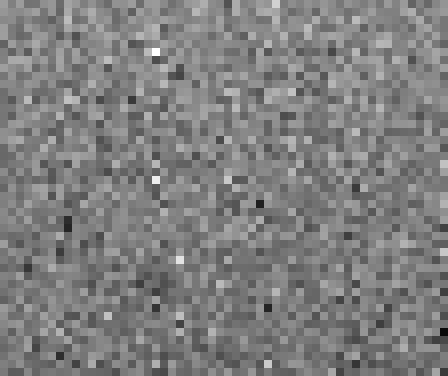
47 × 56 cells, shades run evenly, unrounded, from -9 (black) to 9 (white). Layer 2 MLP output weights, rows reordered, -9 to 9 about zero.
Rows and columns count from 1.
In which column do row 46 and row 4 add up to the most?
20
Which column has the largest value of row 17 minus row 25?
45
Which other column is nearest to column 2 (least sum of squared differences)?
47
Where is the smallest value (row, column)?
42, 56
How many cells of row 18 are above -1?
45
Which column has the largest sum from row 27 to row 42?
23
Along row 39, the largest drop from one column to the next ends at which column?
34
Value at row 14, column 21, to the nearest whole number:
-3
